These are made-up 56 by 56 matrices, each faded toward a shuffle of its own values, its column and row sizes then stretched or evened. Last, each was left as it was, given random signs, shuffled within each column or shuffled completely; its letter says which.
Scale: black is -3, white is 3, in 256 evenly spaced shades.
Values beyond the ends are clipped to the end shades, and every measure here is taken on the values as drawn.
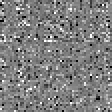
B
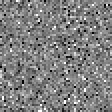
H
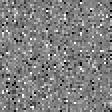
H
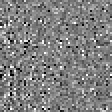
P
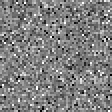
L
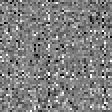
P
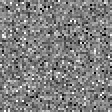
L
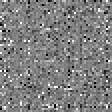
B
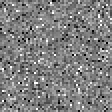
L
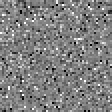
L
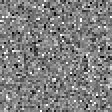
L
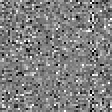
P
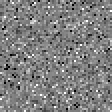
L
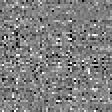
P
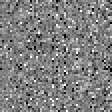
H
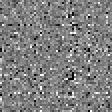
P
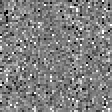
H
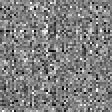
P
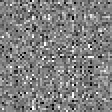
P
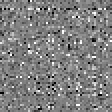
P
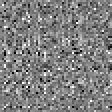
P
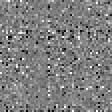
B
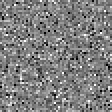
L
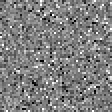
L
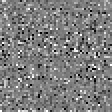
B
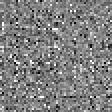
B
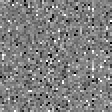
H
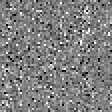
H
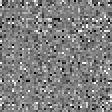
P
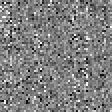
H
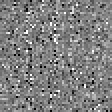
H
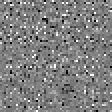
P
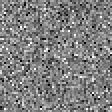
L
